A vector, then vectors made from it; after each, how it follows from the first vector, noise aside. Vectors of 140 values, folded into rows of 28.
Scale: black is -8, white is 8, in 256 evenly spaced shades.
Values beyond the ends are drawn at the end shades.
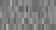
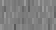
wrapped around, negated, partly zeroed.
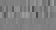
wrapped around, negated, partly zeroed.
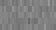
reversed, shrunk.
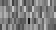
reversed, scaled up.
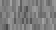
sign-scrambled.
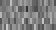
scaled up.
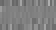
reversed, partly zeroed.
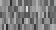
negated, scaled up.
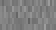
reversed, shrunk.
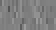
wrapped around, negated, partly zeroed.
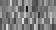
scaled up.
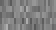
sign-scrambled.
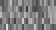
scaled up.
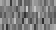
negated, scaled up.
